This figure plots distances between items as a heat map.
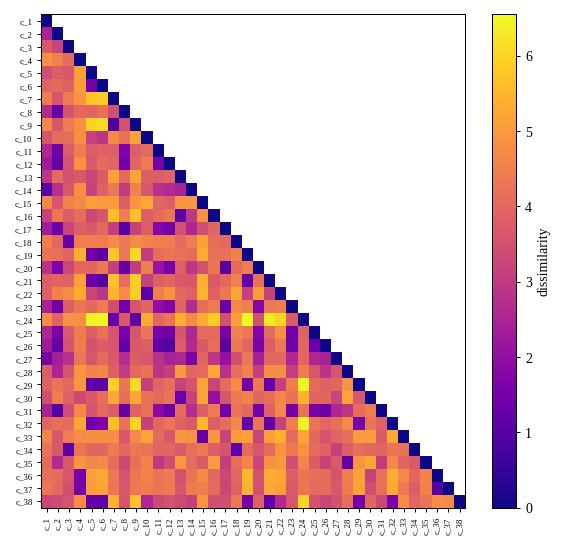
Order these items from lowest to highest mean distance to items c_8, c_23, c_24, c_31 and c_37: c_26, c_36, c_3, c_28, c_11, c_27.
c_26, c_11, c_27, c_36, c_28, c_3
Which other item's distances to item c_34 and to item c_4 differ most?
c_18
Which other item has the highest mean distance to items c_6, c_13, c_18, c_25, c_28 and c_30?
c_24
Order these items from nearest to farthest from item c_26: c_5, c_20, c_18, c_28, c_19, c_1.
c_20, c_1, c_28, c_5, c_19, c_18
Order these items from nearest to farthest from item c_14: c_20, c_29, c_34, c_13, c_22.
c_13, c_20, c_29, c_22, c_34
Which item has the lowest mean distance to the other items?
c_17
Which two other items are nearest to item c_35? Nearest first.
c_28, c_2
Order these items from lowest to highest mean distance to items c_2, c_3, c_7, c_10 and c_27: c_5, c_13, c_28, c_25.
c_25, c_28, c_13, c_5
